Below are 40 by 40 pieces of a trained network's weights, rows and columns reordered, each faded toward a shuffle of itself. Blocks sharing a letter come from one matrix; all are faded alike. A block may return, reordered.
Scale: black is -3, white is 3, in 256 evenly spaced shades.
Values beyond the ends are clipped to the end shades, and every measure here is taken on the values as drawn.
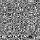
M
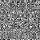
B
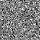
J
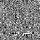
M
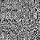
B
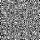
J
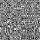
B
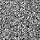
J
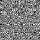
M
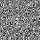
J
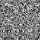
B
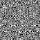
M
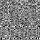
M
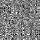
M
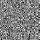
J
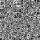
M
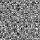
J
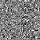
M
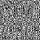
B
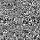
J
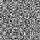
B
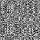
B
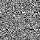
M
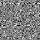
M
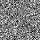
J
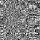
B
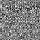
B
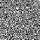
J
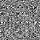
M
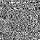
M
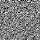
M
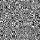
M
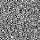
M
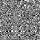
M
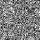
J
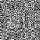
B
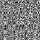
B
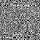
M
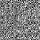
J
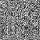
J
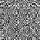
B
